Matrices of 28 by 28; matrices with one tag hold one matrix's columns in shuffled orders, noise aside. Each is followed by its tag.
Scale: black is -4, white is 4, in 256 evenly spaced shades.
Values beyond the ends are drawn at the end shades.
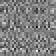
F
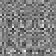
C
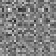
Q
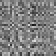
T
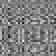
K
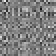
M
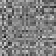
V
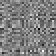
C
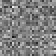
V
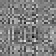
K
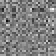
Q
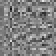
M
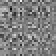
M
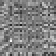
T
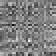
T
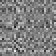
F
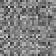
V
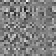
M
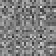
V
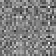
V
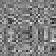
K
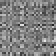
T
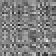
T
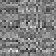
F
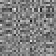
Q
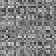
V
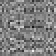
F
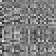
K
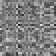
T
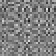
Q
